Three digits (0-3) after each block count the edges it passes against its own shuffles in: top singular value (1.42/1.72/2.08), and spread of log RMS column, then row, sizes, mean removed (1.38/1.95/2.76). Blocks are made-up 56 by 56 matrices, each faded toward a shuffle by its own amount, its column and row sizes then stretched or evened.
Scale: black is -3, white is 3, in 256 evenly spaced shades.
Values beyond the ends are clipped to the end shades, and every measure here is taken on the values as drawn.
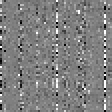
3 3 0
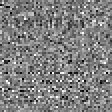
2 0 2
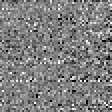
1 2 2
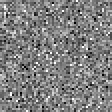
1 0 0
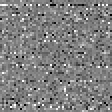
0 0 2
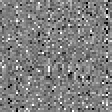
2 2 0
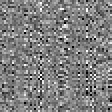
3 3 0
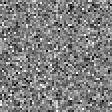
1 0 0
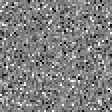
1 0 0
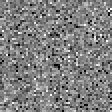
1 0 0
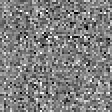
1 1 2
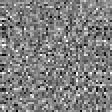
3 1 1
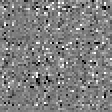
1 2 2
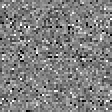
1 1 1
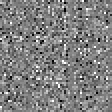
1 2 1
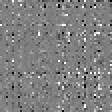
1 3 2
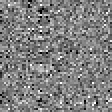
2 1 1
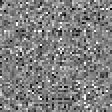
2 2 1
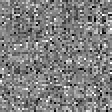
2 1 0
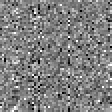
2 2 0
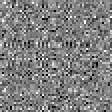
3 1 1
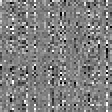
3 3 2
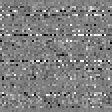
2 0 3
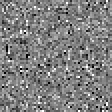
1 2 0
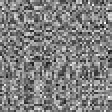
3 0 0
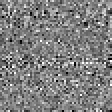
1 0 2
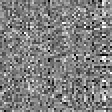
3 2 1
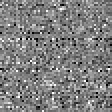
2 0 2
